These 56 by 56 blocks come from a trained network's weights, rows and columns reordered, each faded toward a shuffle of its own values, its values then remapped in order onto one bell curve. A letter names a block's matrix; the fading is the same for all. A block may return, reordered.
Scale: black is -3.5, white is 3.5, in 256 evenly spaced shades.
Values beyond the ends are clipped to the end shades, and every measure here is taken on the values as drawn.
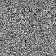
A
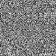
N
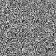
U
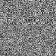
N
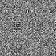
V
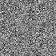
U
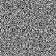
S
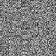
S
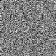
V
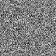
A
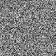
A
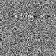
N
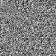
U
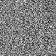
U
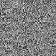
A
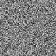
S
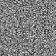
S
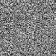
V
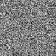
V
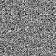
A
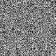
S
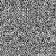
V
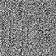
U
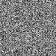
U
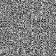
U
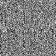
U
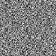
S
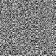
S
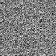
U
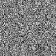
S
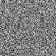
V
